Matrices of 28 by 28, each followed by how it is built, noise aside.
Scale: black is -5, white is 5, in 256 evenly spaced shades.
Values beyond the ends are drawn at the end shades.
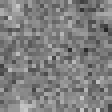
smooth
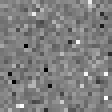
sparse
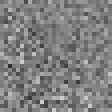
lower triangular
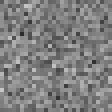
noise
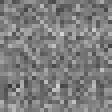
repeating columns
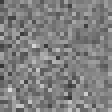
lower triangular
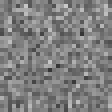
repeating columns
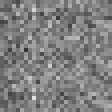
repeating rows
